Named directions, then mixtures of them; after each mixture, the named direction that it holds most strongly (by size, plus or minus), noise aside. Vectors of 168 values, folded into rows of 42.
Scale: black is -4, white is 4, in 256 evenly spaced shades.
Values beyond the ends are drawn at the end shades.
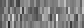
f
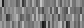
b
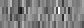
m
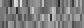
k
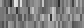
k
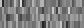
b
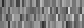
b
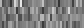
k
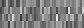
f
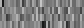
b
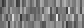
f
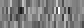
m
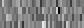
b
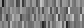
b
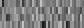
b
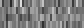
k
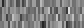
b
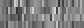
k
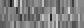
k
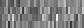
f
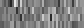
k
